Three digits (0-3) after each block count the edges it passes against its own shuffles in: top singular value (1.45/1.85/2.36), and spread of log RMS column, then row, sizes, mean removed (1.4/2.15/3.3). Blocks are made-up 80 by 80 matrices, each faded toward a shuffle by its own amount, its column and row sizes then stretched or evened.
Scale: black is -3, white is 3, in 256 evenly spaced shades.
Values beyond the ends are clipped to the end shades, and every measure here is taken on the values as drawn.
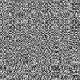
3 1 1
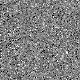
0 1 0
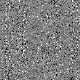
0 2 0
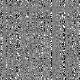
0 3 2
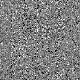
1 2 0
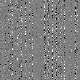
1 3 0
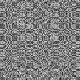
3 0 1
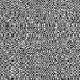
3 1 1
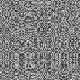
3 0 0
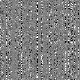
2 3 0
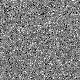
0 0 1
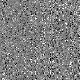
2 2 0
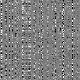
3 3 1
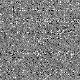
0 1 2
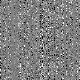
0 3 0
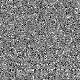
1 0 1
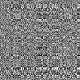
3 1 2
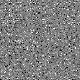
2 1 0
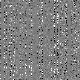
1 3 0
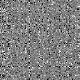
2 2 1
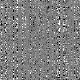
2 3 1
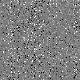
0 2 0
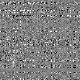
1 2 3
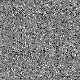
1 1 1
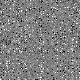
0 2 1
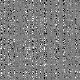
0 3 2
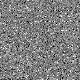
0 0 1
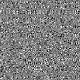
2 1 2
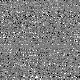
0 0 2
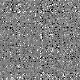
1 2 2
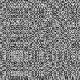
3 1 0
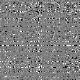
1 2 3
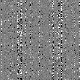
2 3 1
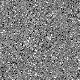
0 1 0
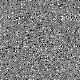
0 0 2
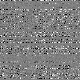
0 1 3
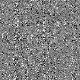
0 2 1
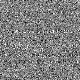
0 0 2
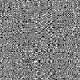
3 1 1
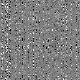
0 3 1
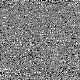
0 0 2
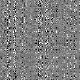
2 3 2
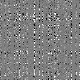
1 3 2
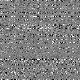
2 1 3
